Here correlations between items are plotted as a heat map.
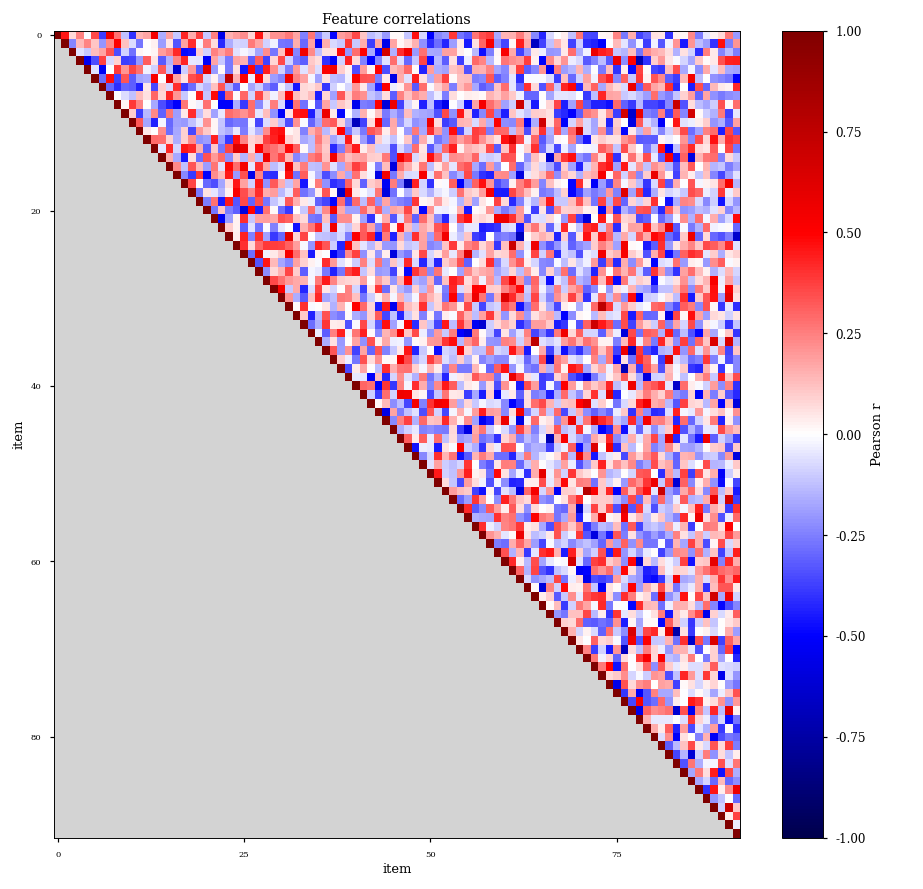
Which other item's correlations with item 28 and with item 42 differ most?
61
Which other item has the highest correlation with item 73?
31
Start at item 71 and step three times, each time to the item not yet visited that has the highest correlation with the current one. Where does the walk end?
64
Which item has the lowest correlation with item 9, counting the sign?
77
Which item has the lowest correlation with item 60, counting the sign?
78
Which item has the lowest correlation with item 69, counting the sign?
85
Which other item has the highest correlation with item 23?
5
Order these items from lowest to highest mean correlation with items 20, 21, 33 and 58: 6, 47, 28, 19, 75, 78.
75, 6, 19, 78, 28, 47
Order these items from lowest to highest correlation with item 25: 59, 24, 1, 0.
1, 59, 0, 24
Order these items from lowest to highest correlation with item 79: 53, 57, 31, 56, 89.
89, 57, 56, 31, 53
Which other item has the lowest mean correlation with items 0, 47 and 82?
66
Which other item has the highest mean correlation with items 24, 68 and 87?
46
